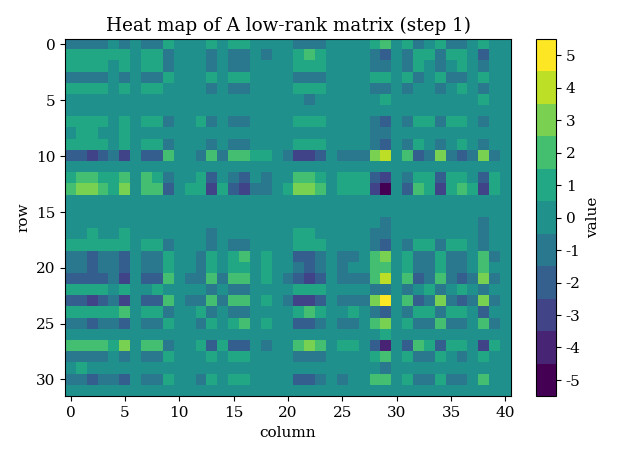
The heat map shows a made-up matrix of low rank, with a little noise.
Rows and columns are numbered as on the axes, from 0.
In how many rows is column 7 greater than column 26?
9
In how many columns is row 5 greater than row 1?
10
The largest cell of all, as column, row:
29, 23
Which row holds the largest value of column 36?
13
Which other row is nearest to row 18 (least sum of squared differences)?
7
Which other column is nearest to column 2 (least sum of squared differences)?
21
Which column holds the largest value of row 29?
1
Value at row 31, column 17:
0
